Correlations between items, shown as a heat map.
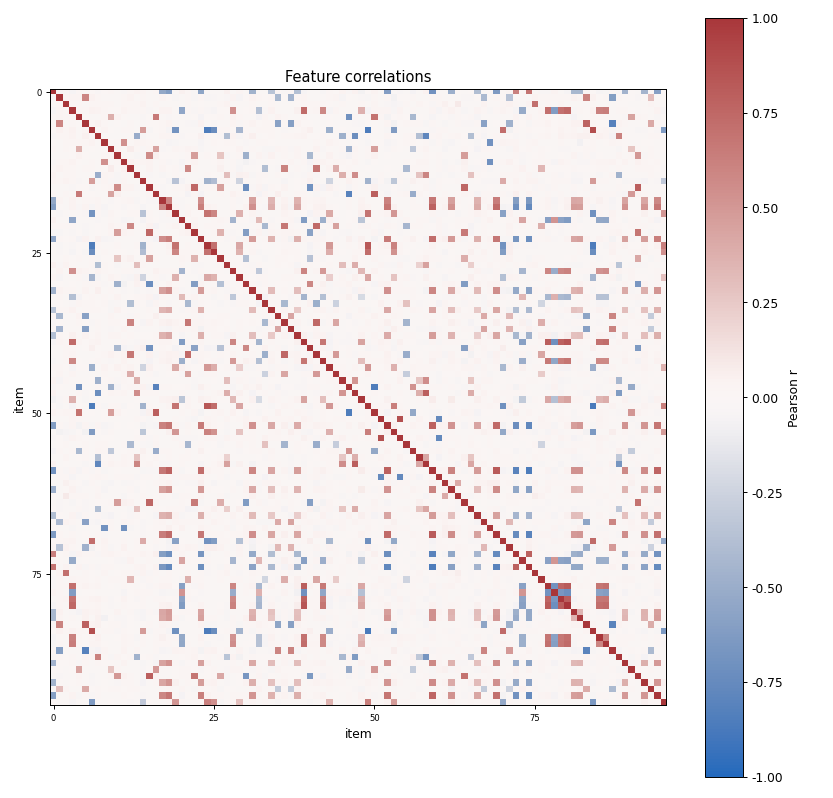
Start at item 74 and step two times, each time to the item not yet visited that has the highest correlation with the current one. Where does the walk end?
0
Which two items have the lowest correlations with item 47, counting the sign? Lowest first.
7, 88
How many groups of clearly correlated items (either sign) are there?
12
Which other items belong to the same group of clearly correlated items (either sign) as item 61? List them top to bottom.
63
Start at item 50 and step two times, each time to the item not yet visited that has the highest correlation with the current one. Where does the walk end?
4
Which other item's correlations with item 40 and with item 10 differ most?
15
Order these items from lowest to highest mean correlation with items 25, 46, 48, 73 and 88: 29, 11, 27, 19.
27, 11, 29, 19
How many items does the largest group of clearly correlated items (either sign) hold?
19
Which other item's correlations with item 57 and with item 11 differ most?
68
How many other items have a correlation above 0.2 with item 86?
9
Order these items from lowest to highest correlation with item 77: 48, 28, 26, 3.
26, 48, 28, 3
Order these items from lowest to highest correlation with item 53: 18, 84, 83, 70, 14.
84, 70, 14, 83, 18
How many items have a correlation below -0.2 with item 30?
6
